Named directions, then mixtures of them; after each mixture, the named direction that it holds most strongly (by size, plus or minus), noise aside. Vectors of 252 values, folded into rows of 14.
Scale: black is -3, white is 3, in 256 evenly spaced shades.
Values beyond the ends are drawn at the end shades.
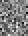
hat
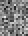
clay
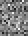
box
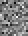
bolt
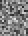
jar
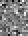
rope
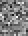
bolt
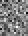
hat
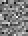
bolt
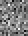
box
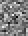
bolt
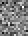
bolt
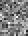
bolt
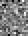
rope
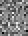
box
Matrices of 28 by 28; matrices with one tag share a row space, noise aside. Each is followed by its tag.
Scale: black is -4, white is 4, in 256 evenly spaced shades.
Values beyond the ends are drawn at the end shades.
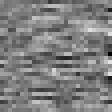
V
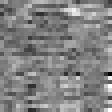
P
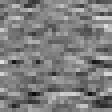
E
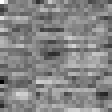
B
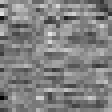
B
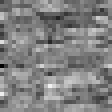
B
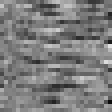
V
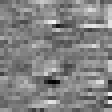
V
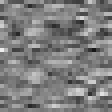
E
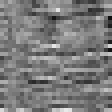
V
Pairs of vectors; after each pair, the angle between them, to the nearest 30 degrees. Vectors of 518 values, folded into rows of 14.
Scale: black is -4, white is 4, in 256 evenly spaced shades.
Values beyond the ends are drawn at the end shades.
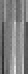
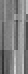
30 degrees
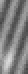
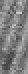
150 degrees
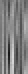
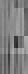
60 degrees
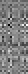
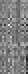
150 degrees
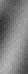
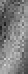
30 degrees
